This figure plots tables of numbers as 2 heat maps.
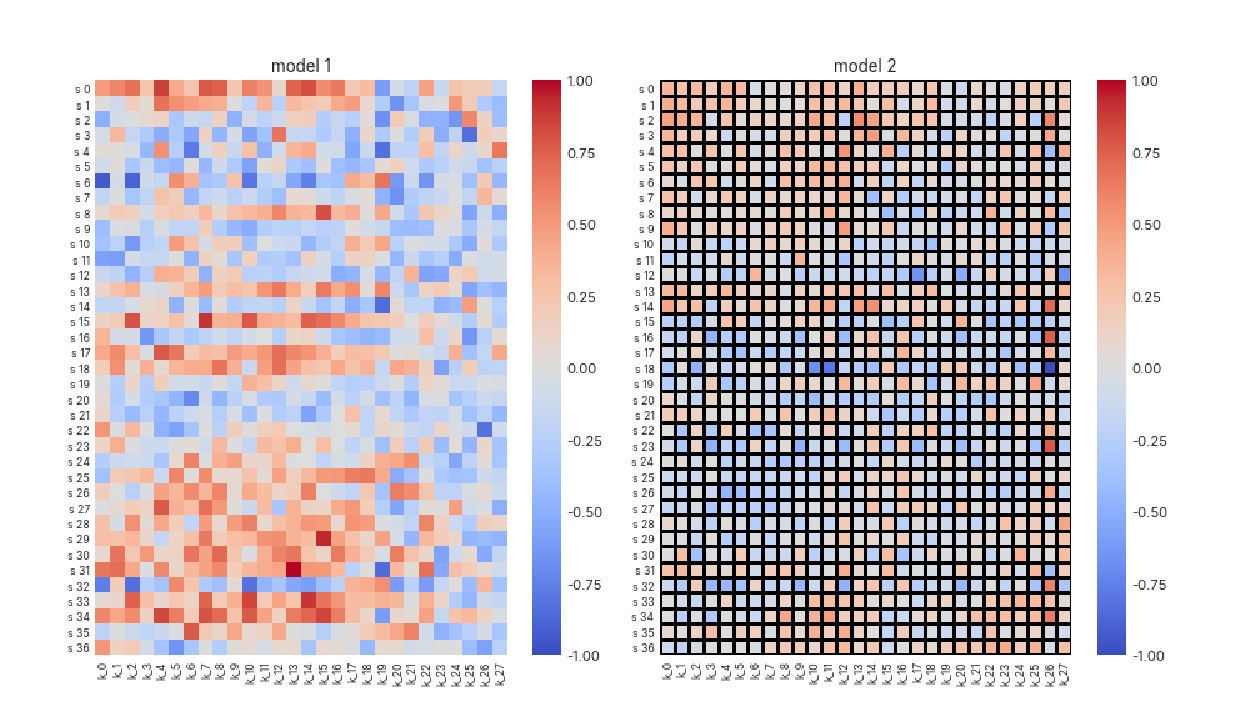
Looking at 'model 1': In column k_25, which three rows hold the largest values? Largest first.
s 2, s 14, s 34
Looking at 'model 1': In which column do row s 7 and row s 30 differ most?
k_20
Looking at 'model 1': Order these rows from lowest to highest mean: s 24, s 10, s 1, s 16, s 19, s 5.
s 5, s 16, s 10, s 19, s 24, s 1
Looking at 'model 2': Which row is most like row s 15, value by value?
s 11
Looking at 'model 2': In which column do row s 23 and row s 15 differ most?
k_26
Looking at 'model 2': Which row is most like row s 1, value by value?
s 13
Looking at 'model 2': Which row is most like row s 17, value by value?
s 26
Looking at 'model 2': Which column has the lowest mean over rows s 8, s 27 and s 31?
k_19
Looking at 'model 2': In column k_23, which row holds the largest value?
s 36
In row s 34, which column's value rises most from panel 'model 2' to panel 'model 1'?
k_15
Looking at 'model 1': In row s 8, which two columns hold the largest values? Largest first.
k_15, k_12
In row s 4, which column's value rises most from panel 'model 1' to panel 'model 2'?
k_19
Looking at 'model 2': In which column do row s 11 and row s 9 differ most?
k_12
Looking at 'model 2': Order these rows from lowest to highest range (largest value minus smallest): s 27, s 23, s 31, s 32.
s 27, s 31, s 32, s 23
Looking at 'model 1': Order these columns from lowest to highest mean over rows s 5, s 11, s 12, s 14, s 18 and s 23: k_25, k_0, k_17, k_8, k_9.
k_17, k_0, k_9, k_25, k_8
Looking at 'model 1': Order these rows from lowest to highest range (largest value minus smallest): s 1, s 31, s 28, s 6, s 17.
s 28, s 17, s 1, s 6, s 31
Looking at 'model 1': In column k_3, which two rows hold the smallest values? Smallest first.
s 16, s 4
